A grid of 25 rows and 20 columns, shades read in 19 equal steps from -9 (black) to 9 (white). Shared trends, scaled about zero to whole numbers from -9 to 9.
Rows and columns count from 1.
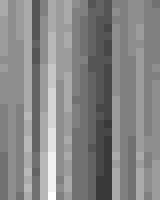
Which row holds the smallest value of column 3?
25
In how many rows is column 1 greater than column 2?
8
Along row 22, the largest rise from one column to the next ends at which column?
15
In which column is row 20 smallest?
14
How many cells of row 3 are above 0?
10
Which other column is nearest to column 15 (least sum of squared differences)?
18
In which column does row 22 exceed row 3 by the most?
7
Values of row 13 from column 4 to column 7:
3 -2 2 6
